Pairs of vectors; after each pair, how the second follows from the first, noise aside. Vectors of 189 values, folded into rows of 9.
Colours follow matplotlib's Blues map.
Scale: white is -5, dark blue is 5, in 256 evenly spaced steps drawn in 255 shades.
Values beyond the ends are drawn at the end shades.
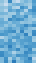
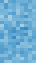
wrapped around, negated, shrunk.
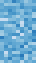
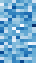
reversed, scaled up.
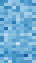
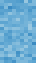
reversed, shrunk.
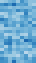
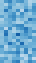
shuffled.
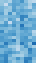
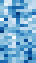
reversed, negated, scaled up.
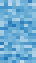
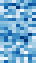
reversed, scaled up.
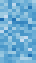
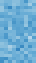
wrapped around, negated, shrunk.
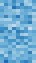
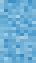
reversed, shrunk.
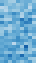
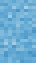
reversed, negated, shrunk.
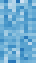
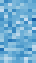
shuffled.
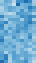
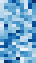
reversed, scaled up.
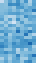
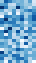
reversed, scaled up.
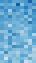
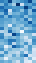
scaled up.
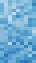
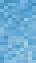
reversed, shrunk.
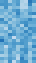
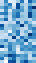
reversed, negated, scaled up.
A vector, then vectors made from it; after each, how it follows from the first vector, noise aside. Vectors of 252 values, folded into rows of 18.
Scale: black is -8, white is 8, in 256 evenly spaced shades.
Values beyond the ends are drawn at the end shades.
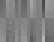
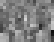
wrapped around, scaled up.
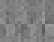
wrapped around, shrunk.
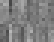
reversed, negated.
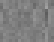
wrapped around, shrunk.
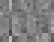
wrapped around, negated.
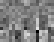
wrapped around, scaled up.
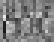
wrapped around, scaled up.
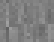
wrapped around, shrunk.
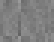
wrapped around, negated, shrunk.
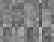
wrapped around, negated.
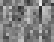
wrapped around, scaled up.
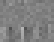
wrapped around, negated, partly zeroed.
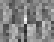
wrapped around, scaled up.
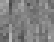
reversed, negated.
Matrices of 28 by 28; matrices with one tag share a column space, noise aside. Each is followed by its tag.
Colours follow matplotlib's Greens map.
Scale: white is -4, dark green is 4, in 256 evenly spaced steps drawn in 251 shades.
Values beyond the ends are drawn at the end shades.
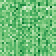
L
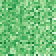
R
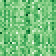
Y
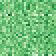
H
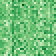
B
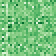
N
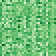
N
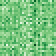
N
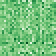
Y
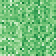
B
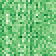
H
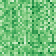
Y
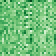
Y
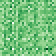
B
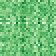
N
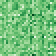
H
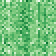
Y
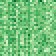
Y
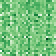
H
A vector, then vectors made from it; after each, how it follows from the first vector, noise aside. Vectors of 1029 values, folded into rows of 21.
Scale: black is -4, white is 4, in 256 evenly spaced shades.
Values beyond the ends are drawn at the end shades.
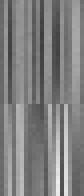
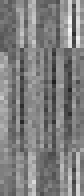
wrapped around.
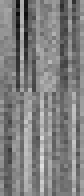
reversed, negated.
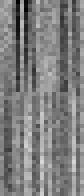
reversed, negated.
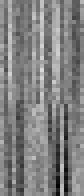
negated.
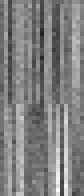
copied.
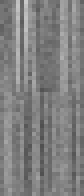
reversed, shrunk.
